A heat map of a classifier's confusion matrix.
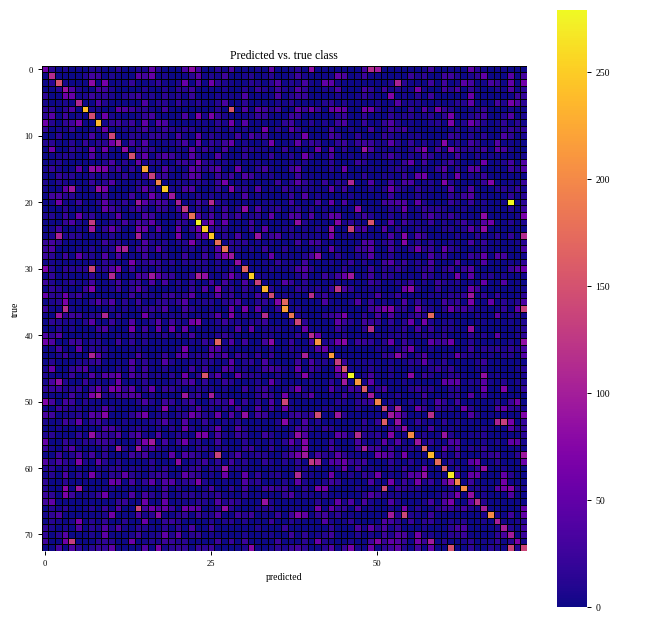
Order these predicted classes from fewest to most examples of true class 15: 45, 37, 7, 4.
4, 37, 45, 7
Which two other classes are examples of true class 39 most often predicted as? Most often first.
49, 64
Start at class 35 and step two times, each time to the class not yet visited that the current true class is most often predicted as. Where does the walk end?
72
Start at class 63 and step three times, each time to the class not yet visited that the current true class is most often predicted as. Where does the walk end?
69
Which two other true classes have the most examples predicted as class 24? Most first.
46, 31
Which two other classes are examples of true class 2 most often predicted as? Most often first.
53, 7
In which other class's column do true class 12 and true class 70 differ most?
48
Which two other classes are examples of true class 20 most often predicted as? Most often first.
70, 25
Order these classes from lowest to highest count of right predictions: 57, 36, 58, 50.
57, 50, 36, 58
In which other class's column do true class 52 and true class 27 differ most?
41
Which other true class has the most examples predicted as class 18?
51
